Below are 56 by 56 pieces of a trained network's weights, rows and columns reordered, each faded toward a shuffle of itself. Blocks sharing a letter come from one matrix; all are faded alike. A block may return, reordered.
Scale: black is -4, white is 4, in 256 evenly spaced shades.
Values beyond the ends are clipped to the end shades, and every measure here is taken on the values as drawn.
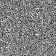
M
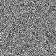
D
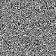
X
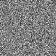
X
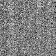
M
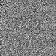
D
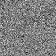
X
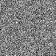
D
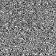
X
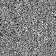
M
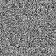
D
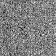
M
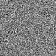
X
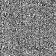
M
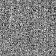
M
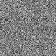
D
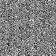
M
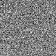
D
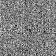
M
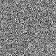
X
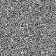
D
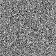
M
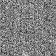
M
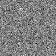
D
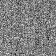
M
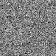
D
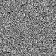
X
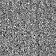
M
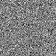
D
